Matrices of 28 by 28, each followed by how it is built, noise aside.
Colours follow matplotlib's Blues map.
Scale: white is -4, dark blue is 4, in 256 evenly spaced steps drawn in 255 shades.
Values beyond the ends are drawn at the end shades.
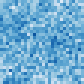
smooth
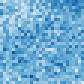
smooth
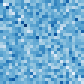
diagonal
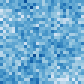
smooth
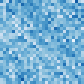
Toeplitz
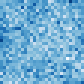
smooth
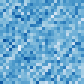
Hankel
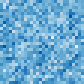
Hankel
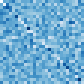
diagonal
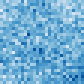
smooth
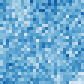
smooth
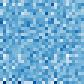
low rank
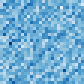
Hankel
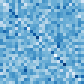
diagonal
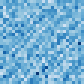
Hankel
